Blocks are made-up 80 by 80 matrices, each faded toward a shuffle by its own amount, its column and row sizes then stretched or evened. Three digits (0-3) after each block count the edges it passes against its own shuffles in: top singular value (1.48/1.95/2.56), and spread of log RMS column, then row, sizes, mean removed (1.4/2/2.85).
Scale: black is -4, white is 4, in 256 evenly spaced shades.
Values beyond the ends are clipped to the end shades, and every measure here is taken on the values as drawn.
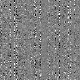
1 3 1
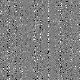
0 3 1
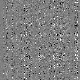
0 3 1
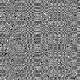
3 1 0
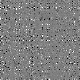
2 2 2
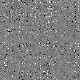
0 2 2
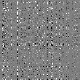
2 3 2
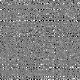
2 1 3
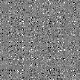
0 2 2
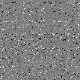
0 1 2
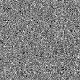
1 0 1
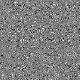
1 1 2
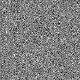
0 2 0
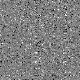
1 1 1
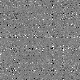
0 1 2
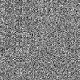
2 0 1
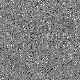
1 1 0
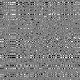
3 0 3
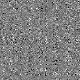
1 2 2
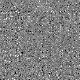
1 1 1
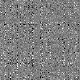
0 3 2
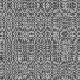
3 0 2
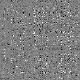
1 2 2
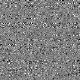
0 1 3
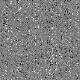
0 2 0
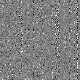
2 3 0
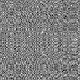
3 0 1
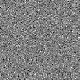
2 0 0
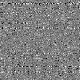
2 0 2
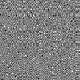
3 0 0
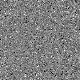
0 1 0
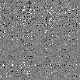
0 2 3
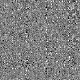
1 2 1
